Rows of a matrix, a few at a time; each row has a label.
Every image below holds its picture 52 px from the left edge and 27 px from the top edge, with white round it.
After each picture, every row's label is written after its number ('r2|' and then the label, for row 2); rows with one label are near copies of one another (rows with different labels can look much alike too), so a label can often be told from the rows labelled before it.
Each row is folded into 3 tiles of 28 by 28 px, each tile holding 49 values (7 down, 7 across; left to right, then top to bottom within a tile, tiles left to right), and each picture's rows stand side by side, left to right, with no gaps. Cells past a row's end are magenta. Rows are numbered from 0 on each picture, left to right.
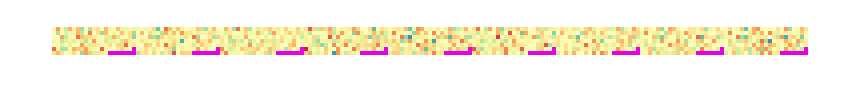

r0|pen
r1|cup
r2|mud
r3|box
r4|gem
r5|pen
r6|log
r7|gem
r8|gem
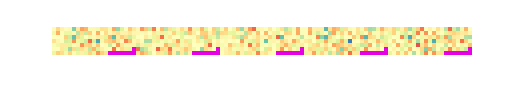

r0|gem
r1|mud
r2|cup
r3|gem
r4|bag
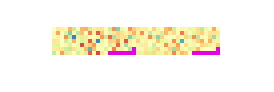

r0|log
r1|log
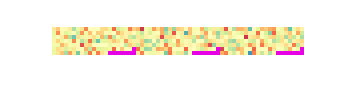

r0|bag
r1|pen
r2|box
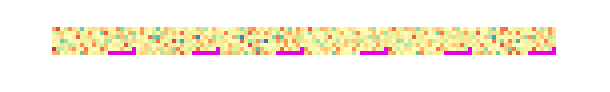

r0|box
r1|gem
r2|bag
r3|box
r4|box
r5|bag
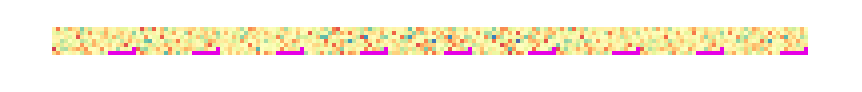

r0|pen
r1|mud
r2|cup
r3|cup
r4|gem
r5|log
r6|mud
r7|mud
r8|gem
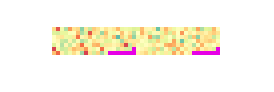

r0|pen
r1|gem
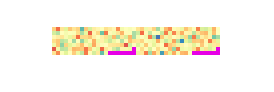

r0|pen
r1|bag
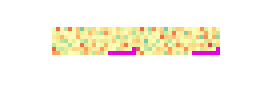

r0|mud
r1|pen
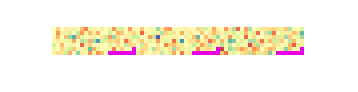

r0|bag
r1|gem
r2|mud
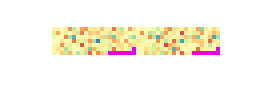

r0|bag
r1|log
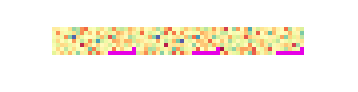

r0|bag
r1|bag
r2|pen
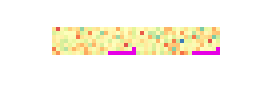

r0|pen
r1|log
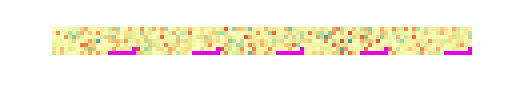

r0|log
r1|mud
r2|box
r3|log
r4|mud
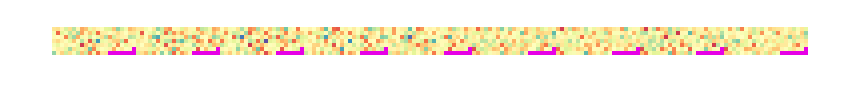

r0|log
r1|bag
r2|log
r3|cup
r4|gem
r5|mud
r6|box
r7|pen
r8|mud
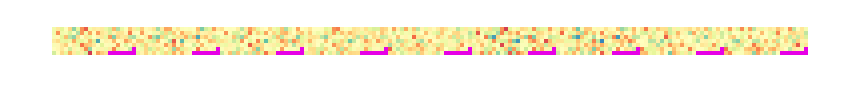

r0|cup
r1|gem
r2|log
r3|bag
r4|mud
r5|bag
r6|gem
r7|box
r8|mud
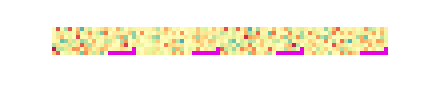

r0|mud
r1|gem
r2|pen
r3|bag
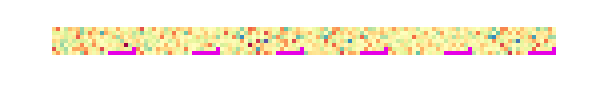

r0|pen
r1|pen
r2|log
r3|cup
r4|box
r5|cup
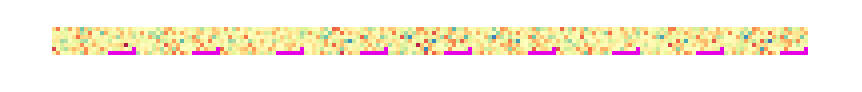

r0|pen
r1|log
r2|mud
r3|cup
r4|log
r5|gem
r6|mud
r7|log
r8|log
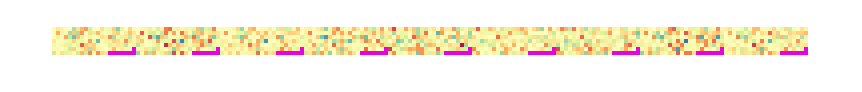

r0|log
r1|log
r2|cup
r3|bag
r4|pen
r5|box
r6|mud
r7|log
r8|log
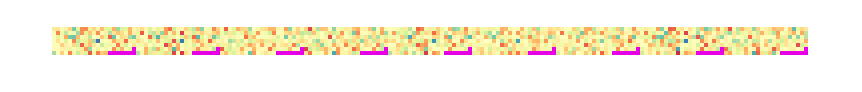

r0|cup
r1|log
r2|box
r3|box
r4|cup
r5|log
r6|log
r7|cup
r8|box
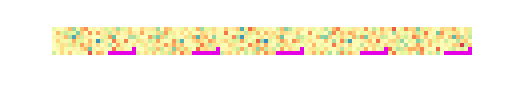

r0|cup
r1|gem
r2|gem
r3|bag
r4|pen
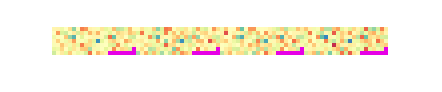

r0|cup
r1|bag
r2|gem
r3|bag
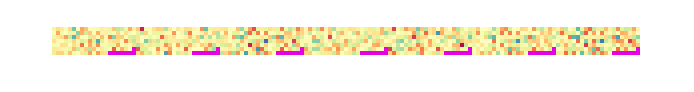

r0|gem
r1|box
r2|bag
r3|mud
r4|pen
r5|bag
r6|bag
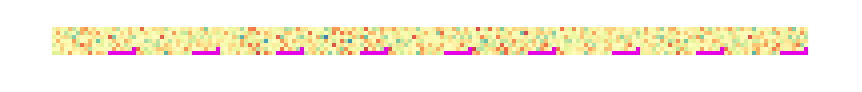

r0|cup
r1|box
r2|cup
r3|bag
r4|box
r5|mud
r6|mud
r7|bag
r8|box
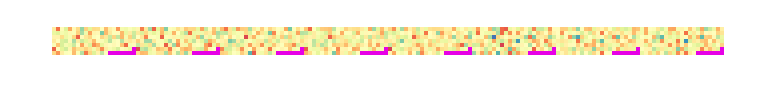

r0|pen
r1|mud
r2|box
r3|box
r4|pen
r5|bag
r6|gem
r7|gem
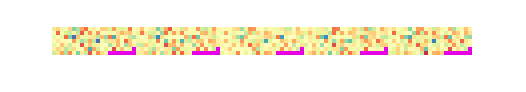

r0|bag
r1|bag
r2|cup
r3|bag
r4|cup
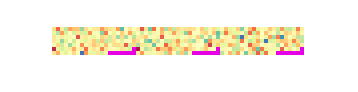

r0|box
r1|mud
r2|bag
